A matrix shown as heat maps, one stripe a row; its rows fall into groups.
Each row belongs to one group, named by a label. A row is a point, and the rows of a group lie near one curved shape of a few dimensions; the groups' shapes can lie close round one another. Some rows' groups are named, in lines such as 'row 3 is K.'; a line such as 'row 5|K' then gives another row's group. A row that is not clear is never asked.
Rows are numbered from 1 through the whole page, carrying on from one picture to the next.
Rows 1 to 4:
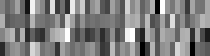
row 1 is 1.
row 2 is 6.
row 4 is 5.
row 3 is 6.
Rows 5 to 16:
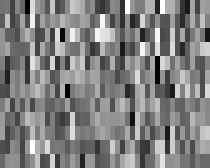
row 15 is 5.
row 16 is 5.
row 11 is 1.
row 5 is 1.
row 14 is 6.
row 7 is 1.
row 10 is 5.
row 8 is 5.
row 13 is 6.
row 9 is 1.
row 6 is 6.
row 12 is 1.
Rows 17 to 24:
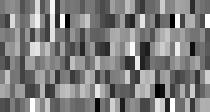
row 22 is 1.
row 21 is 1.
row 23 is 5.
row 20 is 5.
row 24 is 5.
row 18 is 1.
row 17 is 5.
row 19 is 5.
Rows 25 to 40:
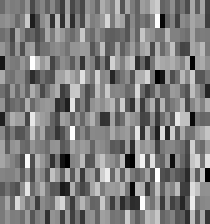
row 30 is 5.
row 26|1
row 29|5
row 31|1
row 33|5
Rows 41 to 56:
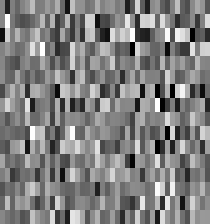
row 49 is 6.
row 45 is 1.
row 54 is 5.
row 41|1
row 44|6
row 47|5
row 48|1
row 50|6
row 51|5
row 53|1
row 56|1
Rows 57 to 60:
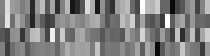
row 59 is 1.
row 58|5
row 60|5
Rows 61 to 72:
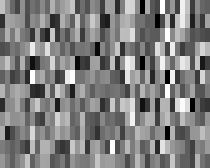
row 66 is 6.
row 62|5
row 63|5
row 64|5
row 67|6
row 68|5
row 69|6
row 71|1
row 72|1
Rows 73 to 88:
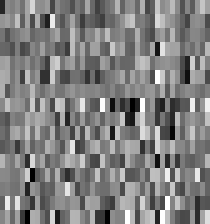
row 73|5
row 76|1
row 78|5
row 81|1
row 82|1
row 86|6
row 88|1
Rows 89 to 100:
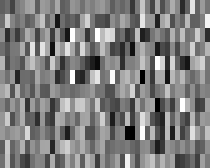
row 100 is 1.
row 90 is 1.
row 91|1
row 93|5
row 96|5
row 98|6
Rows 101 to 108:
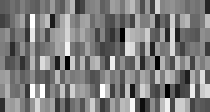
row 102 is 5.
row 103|6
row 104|6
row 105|1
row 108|5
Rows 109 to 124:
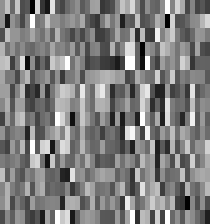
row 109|5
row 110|5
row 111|5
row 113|6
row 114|1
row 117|6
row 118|6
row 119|5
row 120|1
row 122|1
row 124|6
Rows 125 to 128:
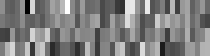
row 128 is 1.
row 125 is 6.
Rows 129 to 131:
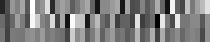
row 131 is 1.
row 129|5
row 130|1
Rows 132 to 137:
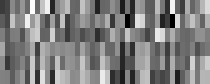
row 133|1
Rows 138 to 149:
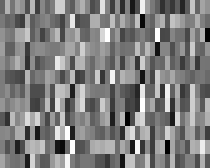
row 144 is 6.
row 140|1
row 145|6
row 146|1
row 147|6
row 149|6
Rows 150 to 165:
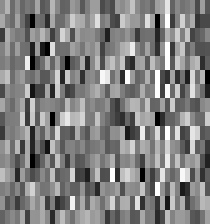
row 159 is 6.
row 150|5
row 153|5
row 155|1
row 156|6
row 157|6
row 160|5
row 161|6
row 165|5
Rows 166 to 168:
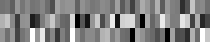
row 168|6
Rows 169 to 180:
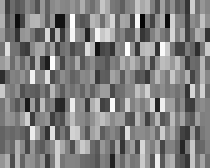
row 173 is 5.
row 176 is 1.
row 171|1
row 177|1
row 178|1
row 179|6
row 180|5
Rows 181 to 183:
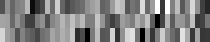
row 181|6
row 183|6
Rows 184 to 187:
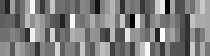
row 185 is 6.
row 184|5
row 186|1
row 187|5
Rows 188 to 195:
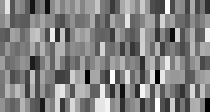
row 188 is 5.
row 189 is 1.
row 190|1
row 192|6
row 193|1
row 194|6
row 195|1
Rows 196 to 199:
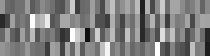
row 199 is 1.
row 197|5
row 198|1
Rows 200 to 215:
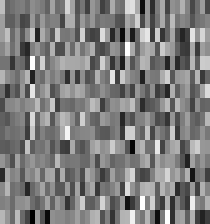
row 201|6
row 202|5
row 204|6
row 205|6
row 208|5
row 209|6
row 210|6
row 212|5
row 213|1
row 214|6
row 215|5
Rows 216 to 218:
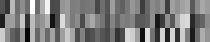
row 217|5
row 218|6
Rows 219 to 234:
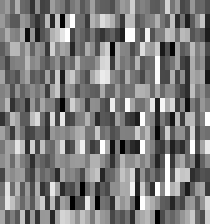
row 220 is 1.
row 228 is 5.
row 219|5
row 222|1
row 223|1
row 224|1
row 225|5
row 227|1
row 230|5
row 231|5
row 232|5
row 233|1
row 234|5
